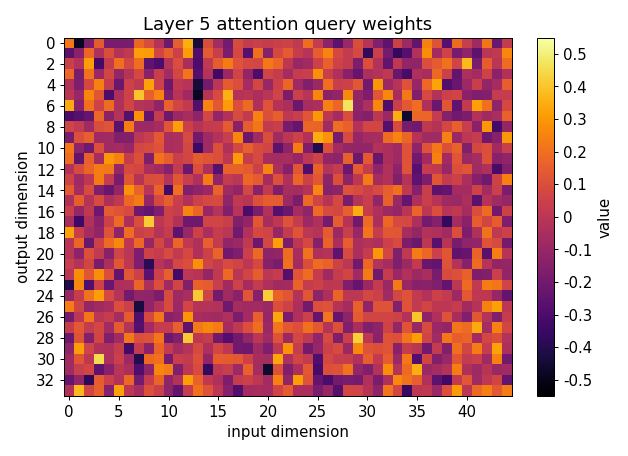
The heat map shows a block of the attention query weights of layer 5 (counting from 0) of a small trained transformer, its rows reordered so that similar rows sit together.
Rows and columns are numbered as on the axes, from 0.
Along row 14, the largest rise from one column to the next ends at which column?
11
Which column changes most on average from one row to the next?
0
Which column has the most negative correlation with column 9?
20
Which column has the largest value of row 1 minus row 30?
7
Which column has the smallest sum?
13
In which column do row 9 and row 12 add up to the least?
43
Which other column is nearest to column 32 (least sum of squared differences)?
9
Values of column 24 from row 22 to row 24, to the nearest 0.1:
0.2 0 0.1
